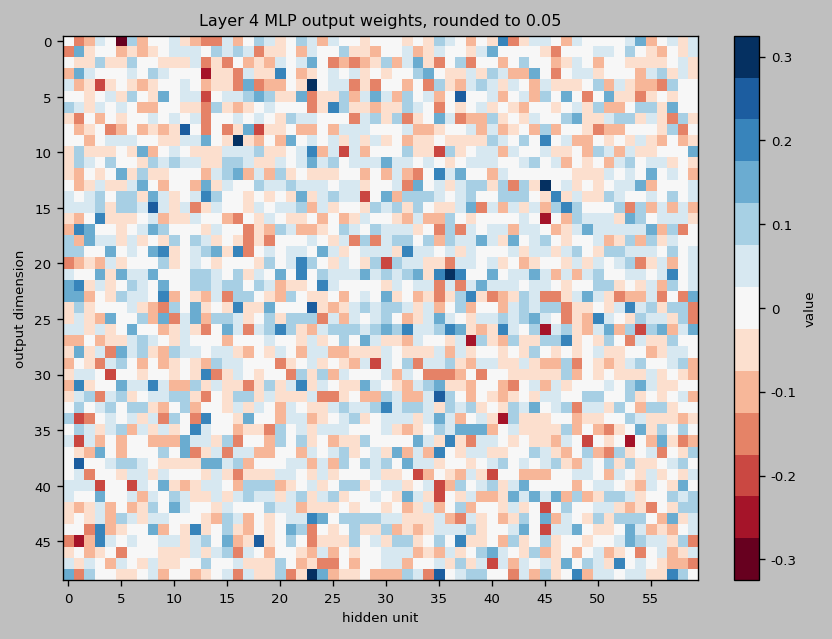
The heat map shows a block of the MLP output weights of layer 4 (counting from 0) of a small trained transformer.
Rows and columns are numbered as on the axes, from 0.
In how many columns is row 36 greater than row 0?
22
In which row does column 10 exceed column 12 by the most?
34
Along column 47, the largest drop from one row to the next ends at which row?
16
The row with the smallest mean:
8
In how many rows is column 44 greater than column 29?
20
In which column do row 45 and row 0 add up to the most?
18
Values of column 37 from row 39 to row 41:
-0.1 0.1 -0.05
